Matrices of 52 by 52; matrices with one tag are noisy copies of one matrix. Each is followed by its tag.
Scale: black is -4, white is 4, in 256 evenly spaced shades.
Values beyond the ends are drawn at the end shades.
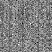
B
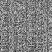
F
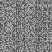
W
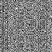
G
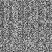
B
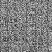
F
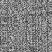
F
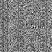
G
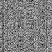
G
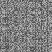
F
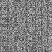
F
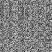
B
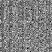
B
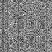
G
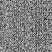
W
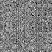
W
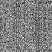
W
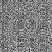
G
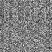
B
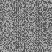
W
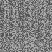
B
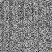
B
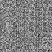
W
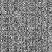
F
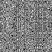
W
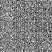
W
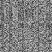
B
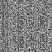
G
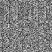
B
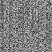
B
